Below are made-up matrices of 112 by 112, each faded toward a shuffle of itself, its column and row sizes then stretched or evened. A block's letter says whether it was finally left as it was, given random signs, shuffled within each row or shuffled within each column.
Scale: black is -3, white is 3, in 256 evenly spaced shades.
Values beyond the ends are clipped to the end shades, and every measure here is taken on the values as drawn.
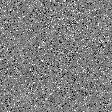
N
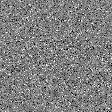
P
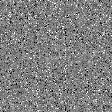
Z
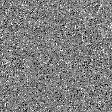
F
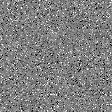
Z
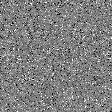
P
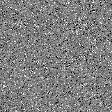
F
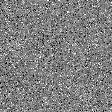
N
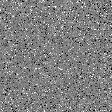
Z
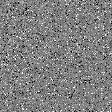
F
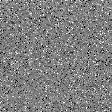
Z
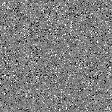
Z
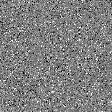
Z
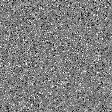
P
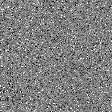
Z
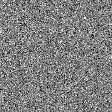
F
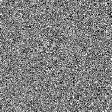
Z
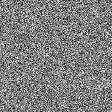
F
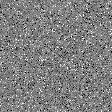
N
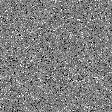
P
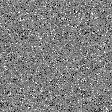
P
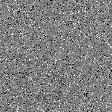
P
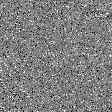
P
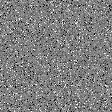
F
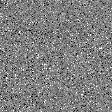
F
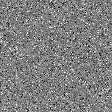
N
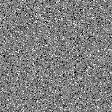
Z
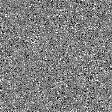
F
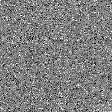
Z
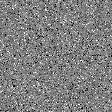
P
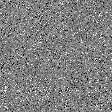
F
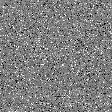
P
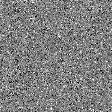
F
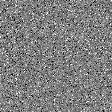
F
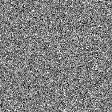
N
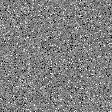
F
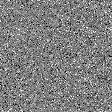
N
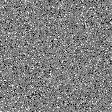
P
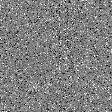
N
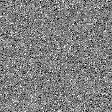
F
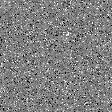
F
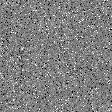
N
